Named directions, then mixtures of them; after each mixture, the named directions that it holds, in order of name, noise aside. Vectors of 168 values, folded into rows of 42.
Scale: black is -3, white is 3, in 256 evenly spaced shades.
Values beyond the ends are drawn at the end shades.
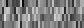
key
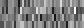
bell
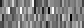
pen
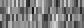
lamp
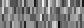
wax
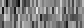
bell, key.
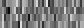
key, pen, wax.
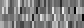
bell.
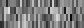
key, lamp, pen.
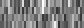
bell, lamp, wax.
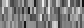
wax.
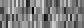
lamp.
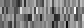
bell, lamp.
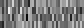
bell, lamp, pen.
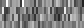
key, wax.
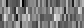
key.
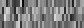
key.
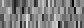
key, wax.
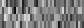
key, wax.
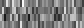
key.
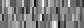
lamp, wax.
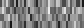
lamp, wax.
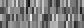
lamp.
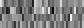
bell, pen.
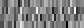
bell.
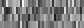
key.
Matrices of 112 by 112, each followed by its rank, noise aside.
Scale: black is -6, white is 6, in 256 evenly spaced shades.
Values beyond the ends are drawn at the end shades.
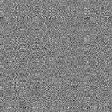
six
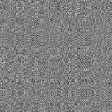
seven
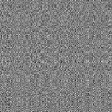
seven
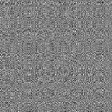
eight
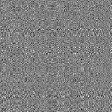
six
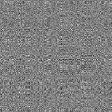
six
